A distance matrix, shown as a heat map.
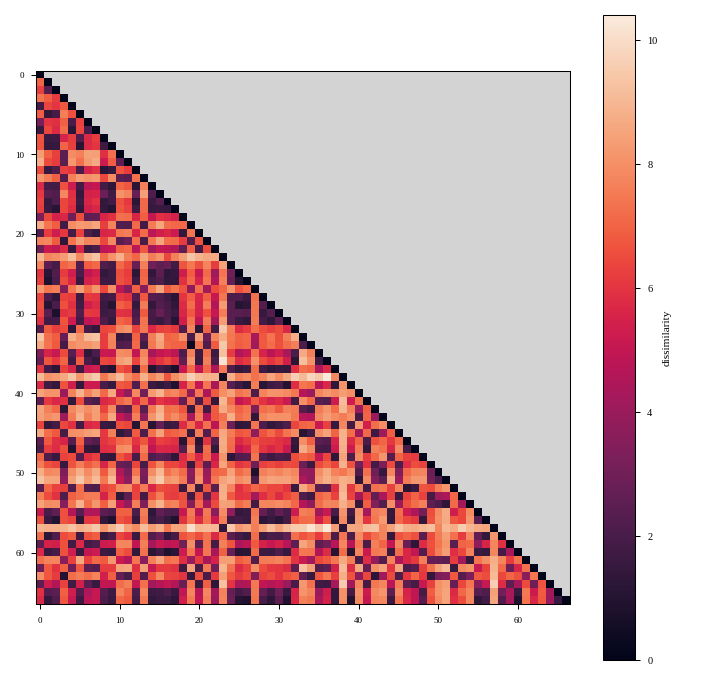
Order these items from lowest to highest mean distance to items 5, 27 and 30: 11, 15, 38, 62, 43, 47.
15, 11, 43, 47, 62, 38
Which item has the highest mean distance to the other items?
57
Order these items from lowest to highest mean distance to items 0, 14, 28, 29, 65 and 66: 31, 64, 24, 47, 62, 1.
31, 1, 24, 64, 47, 62
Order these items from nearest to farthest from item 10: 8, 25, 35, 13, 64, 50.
13, 50, 8, 25, 64, 35
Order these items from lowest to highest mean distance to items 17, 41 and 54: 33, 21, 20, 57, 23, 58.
20, 58, 21, 33, 23, 57
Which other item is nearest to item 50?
27
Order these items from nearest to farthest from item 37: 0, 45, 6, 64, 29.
29, 64, 6, 0, 45
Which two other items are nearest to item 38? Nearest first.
23, 57
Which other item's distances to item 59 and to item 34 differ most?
19
